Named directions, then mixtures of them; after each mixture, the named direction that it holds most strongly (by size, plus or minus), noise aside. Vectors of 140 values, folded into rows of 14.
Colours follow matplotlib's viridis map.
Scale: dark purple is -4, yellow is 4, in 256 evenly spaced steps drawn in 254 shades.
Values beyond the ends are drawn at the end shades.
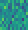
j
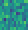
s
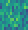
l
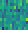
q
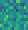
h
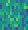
l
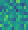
h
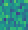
s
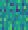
q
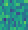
s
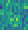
l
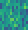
l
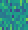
q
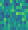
s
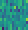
q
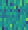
q
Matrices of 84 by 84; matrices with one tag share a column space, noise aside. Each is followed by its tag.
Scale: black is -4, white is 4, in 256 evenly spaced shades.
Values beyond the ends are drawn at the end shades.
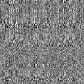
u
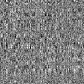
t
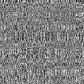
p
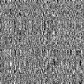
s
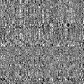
u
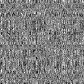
s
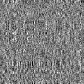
s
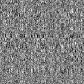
t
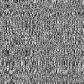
s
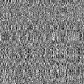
p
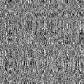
s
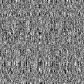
s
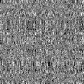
s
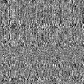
u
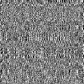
p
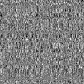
t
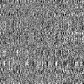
s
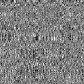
p
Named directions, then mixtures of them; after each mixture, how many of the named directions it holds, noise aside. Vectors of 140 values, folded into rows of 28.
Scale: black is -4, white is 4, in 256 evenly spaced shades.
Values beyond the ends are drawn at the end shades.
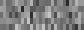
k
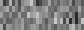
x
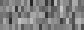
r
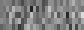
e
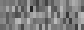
four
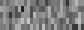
two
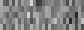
two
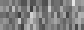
two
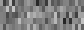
three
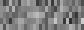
two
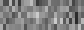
one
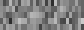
two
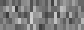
four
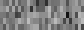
four
